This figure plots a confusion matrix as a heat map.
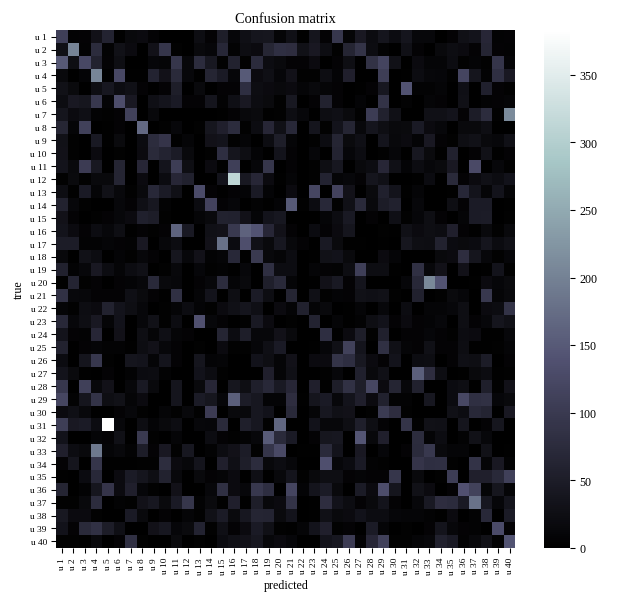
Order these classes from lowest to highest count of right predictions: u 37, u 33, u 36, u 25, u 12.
u 25, u 12, u 33, u 36, u 37
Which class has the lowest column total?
u 22
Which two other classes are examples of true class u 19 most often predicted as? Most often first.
u 27, u 32
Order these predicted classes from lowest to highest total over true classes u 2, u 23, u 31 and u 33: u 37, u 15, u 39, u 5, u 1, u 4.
u 37, u 39, u 15, u 1, u 4, u 5
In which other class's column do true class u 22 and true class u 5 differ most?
u 31
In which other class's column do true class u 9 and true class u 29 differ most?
u 16
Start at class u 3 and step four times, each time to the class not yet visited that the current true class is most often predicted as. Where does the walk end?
u 4
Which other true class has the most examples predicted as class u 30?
u 35
